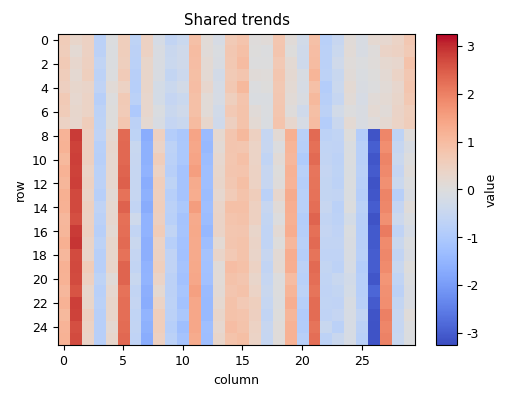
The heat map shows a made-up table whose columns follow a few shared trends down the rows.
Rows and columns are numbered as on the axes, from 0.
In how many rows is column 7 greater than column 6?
8
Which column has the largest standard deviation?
26
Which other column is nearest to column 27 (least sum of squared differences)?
5
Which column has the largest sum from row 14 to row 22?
1
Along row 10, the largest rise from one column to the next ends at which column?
27
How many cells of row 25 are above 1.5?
4
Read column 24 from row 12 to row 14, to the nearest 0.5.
0 0 0
